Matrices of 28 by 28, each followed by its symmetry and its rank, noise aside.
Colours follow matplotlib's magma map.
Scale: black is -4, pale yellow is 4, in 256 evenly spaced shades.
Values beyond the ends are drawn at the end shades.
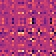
antisymmetric, rank two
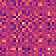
symmetric, rank two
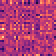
antisymmetric, rank two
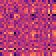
symmetric, rank two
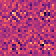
symmetric, rank two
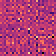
no symmetry, rank three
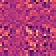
no symmetry, rank three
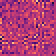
symmetric, rank three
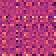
antisymmetric, rank two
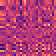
no symmetry, rank three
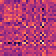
symmetric, rank two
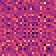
symmetric, rank two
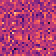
no symmetry, rank four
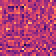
no symmetry, rank four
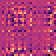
antisymmetric, rank two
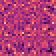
symmetric, rank four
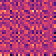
no symmetry, rank two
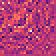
symmetric, rank four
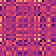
symmetric, rank two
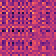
no symmetry, rank two
